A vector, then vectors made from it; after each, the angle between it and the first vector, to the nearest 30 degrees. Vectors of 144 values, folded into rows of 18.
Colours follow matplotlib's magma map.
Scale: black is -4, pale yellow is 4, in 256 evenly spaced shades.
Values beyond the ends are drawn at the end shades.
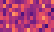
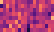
90 degrees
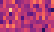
60 degrees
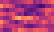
90 degrees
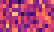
30 degrees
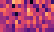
120 degrees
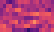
120 degrees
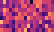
120 degrees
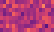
30 degrees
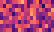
150 degrees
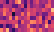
120 degrees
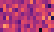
60 degrees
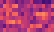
60 degrees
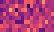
60 degrees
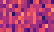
150 degrees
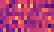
90 degrees
